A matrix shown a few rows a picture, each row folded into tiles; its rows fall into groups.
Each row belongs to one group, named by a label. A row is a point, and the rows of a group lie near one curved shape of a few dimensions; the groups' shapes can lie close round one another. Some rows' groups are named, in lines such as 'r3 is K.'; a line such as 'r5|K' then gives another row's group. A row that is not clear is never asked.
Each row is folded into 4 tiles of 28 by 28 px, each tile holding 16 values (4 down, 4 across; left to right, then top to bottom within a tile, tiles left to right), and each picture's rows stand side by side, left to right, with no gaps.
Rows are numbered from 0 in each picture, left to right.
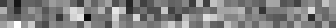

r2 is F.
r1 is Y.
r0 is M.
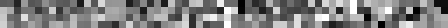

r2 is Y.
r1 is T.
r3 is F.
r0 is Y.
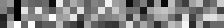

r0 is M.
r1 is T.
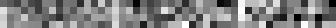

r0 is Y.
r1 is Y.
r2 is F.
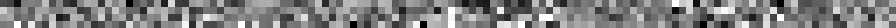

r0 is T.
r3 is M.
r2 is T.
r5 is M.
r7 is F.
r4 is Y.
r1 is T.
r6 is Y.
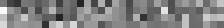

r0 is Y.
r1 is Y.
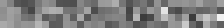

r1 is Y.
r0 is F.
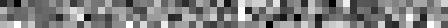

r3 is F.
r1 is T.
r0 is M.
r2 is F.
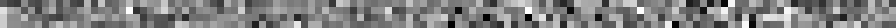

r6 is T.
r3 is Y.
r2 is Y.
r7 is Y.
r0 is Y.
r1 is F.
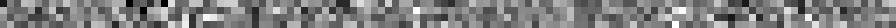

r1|T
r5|F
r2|F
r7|Y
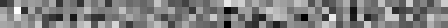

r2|Y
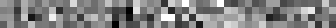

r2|F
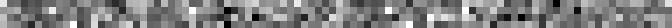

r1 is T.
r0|Y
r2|Y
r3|Y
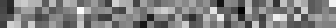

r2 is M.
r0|T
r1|Y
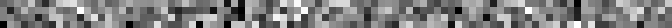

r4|T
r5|M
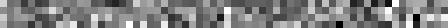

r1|T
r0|Y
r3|T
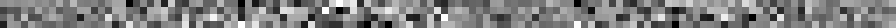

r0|Y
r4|F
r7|M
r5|T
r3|Y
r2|M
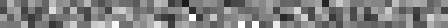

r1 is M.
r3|Y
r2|T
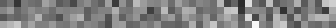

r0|M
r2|Y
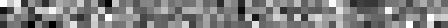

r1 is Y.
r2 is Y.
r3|Y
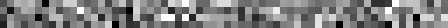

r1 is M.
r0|T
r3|T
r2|Y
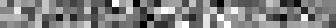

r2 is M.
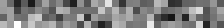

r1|F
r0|M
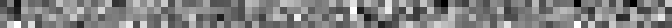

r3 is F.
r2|M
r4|Y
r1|T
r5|T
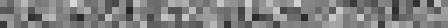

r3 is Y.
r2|Y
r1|M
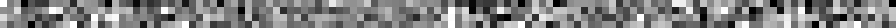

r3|Y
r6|F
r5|M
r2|Y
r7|Y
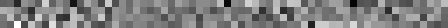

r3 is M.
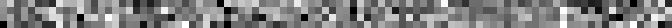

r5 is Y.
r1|Y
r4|M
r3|Y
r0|T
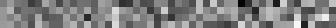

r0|F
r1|Y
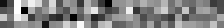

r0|F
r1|F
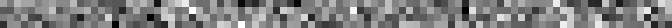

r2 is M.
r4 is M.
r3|F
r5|F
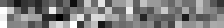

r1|F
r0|Y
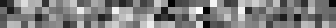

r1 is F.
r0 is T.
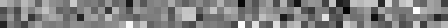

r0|Y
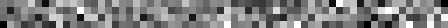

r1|Y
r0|T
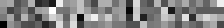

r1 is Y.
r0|T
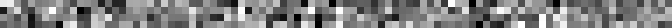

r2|F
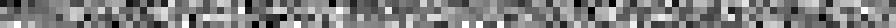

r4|T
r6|M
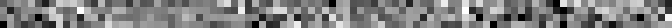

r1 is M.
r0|T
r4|F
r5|Y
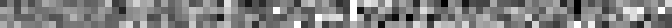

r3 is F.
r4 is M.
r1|T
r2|Y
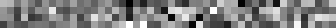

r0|Y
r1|M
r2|T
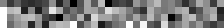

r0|Y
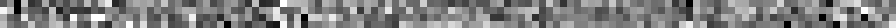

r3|F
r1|T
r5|M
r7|T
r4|F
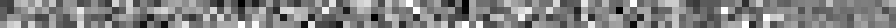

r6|Y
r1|Y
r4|M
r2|M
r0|T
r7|M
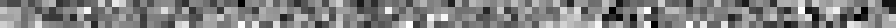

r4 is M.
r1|F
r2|T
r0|F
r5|F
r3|Y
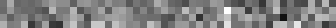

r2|Y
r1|F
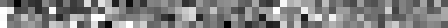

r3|Y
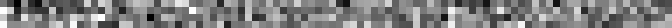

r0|Y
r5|F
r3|T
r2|Y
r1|T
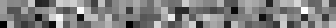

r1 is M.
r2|T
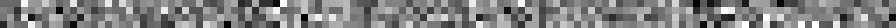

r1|F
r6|Y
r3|F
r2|T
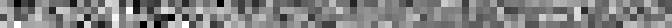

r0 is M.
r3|M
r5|F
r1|Y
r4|Y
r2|M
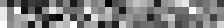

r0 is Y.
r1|T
